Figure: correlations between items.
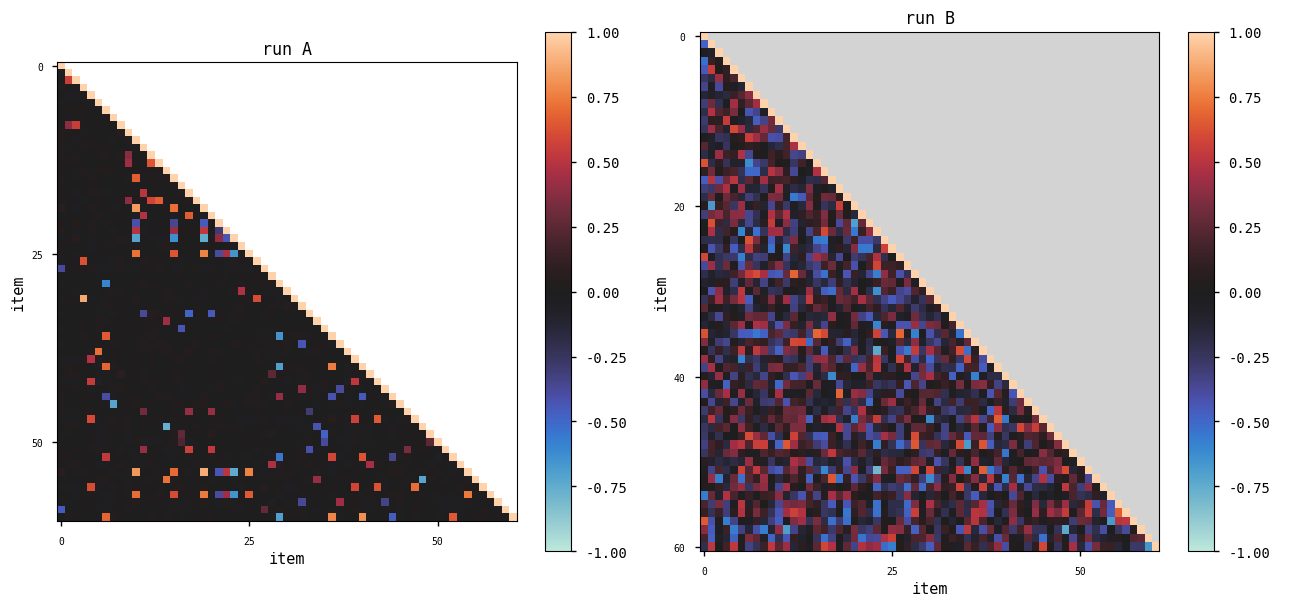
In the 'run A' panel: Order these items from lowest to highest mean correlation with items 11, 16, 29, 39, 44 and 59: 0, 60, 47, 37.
60, 0, 37, 47
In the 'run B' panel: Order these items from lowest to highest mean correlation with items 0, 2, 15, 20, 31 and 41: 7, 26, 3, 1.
1, 3, 7, 26
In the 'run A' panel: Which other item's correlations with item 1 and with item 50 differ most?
2
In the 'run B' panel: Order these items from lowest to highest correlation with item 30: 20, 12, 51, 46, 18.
12, 46, 18, 20, 51
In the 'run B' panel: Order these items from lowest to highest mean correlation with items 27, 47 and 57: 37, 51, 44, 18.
18, 37, 51, 44
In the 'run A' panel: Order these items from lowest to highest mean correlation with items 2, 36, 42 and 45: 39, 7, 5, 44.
7, 44, 5, 39
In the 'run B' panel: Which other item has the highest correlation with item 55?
56
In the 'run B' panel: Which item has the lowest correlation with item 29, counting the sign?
53
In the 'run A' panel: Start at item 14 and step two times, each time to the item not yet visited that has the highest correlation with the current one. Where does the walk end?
34
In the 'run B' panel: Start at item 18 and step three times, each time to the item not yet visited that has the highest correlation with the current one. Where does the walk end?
44
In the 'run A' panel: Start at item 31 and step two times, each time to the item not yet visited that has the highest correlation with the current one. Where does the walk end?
26
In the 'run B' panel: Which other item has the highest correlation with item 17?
52
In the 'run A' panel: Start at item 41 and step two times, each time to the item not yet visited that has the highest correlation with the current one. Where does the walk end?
28
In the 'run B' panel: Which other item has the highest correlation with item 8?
48
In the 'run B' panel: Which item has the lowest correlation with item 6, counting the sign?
15
